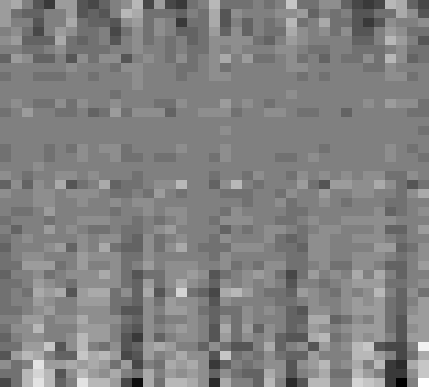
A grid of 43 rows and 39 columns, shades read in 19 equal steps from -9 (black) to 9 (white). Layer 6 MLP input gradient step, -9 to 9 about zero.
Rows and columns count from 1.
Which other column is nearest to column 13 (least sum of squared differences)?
20
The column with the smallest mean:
37
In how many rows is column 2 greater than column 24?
10
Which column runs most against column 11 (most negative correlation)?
6
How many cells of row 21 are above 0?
16
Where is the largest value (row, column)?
43, 39
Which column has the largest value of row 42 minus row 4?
4
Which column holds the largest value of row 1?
27
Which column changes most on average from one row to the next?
21
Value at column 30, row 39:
2
